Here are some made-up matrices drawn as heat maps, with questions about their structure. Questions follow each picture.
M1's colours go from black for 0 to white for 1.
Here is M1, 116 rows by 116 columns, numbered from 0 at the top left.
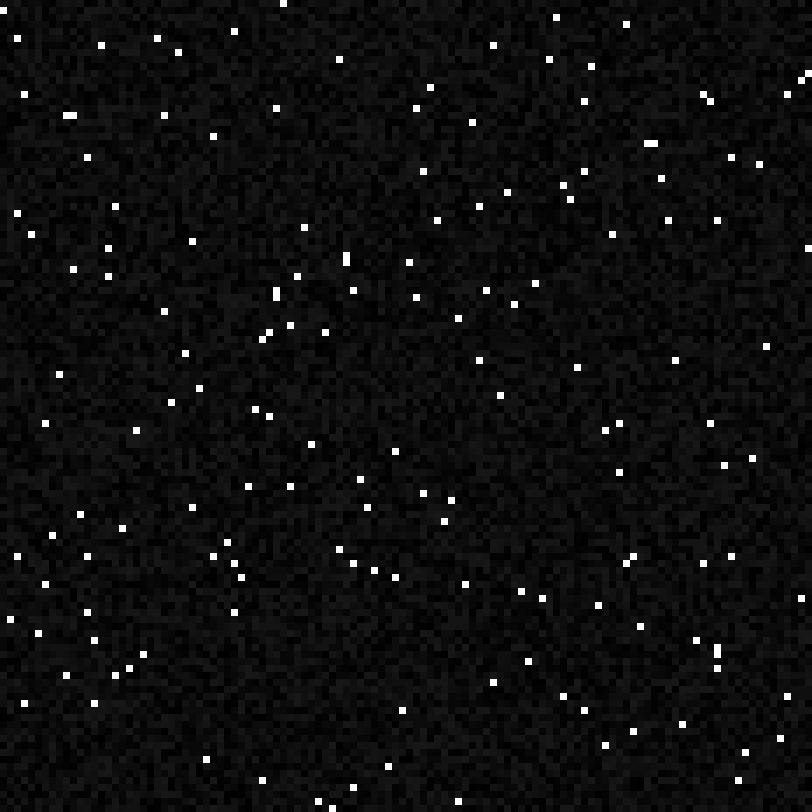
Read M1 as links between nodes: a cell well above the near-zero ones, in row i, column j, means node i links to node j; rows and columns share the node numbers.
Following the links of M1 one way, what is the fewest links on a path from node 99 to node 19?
6
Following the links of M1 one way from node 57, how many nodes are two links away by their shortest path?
2
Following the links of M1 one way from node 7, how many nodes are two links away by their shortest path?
1
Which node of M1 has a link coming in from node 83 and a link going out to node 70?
node 6
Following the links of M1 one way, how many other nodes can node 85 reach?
11
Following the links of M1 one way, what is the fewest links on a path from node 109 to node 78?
6
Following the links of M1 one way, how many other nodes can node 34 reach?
7
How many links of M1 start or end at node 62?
1
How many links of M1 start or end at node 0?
2
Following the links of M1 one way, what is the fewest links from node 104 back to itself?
4
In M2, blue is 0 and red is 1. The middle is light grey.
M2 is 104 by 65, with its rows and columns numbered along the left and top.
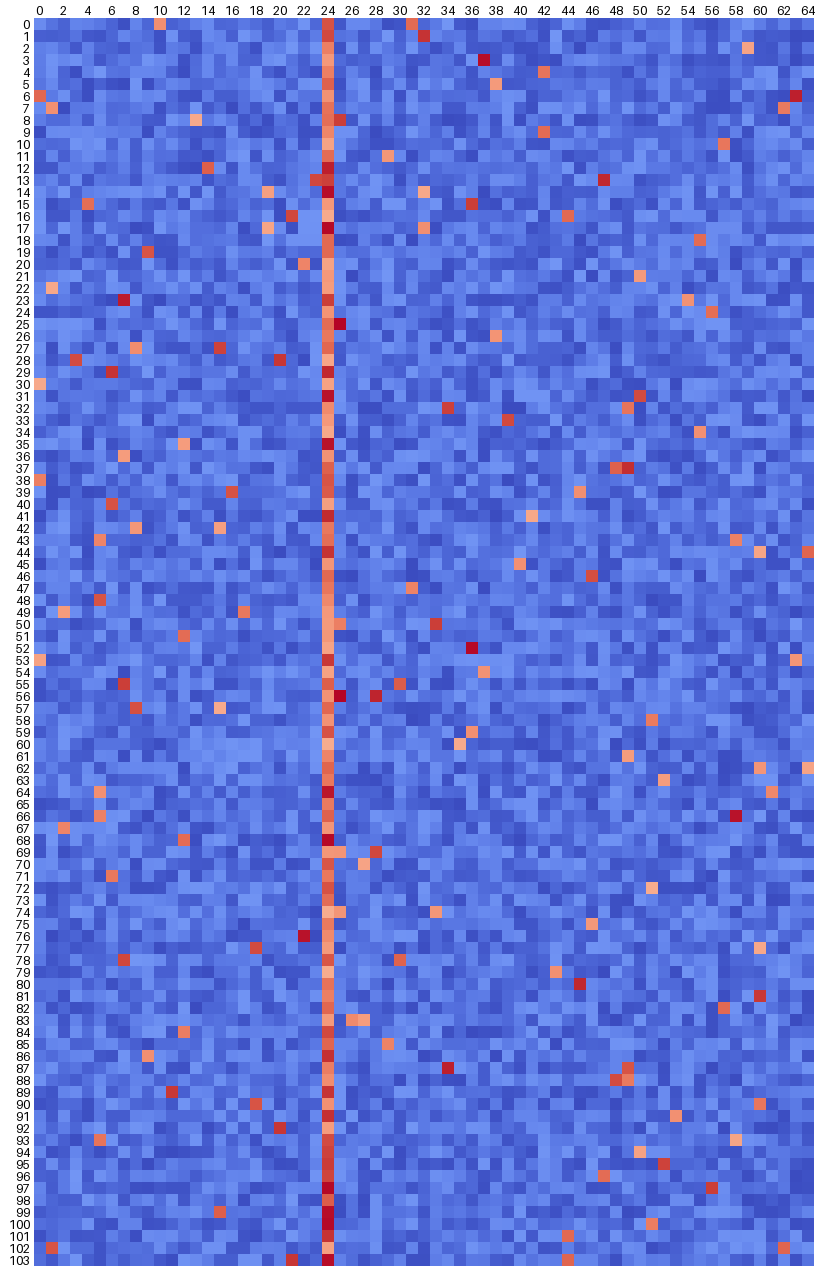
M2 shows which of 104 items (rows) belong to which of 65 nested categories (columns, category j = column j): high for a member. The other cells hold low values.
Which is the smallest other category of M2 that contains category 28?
25
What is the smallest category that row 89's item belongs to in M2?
11
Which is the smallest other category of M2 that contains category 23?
47
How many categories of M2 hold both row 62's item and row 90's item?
2
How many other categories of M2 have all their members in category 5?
2
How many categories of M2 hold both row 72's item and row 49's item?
1
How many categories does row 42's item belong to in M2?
3
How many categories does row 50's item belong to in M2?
3
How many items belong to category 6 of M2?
3
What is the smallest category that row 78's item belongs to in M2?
30
